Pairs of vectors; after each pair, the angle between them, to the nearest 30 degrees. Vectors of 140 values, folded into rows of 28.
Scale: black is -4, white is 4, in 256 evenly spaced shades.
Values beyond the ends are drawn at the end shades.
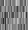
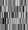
30 degrees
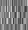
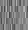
120 degrees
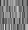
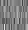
30 degrees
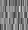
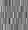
60 degrees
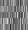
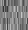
120 degrees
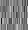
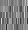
150 degrees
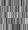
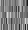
60 degrees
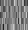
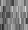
60 degrees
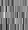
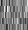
60 degrees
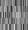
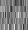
30 degrees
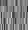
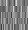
150 degrees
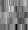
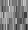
30 degrees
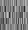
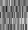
90 degrees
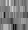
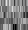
30 degrees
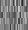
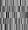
90 degrees
